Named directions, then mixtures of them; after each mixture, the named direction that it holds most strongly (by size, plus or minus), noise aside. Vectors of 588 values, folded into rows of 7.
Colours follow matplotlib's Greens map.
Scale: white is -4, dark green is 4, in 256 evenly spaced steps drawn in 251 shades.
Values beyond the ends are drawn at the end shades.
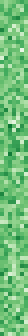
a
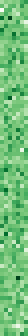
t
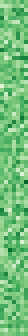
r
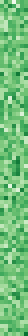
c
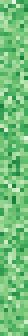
c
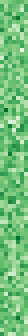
a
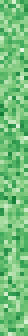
a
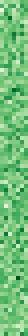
t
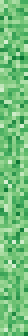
r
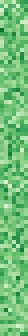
t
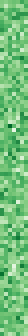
a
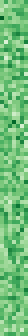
r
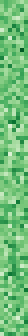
a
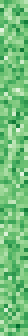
a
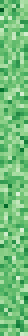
t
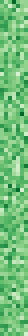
c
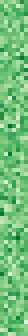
a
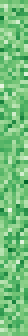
r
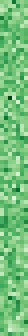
c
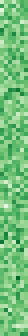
t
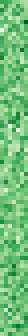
a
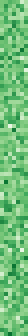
a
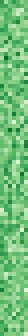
r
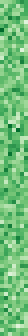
a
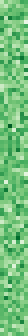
r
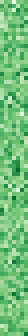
c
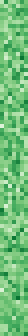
c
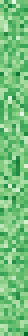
c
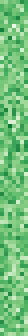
a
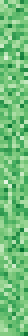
r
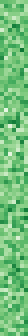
a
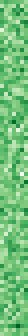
r
